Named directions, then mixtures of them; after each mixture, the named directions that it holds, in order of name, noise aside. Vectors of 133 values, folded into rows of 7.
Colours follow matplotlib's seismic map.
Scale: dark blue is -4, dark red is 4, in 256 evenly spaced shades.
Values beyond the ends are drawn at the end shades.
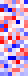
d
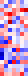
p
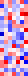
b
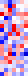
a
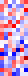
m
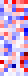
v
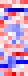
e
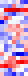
e.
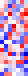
a, b, m.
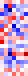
a, d, e.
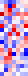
a.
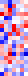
a.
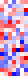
m.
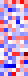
d, e, v.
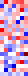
d, v.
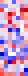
b, m, p.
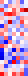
p.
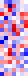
a.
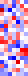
d.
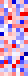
b, v.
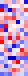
d.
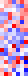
b, m.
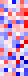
a, b, d.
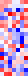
b, e, m.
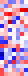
p.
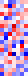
a, m.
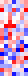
d, m.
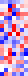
a.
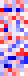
d, e.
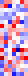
m, p.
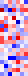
d.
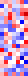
b.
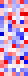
b.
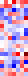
e, v.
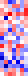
a, e, p.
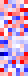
m, p, v.
